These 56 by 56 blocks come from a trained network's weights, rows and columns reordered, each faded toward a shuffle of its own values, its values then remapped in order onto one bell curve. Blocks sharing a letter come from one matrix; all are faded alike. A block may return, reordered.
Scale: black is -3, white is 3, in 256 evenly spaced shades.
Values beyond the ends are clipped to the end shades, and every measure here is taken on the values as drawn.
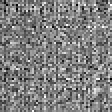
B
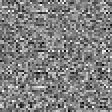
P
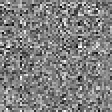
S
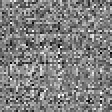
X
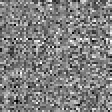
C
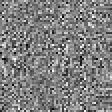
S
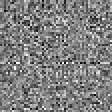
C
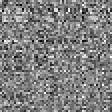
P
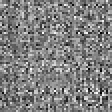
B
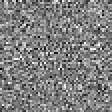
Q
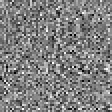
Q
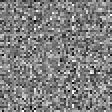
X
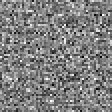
Q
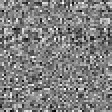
P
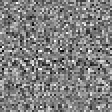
P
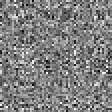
S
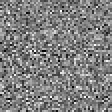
Q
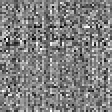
B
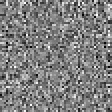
S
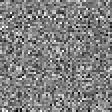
P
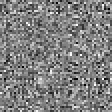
P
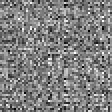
X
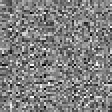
S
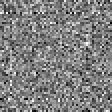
Q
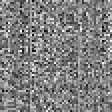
B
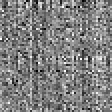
B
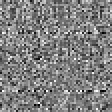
C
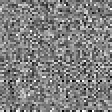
C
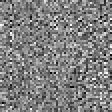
S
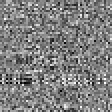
C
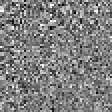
S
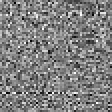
C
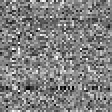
X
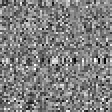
C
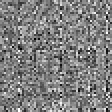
S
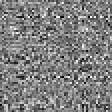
C
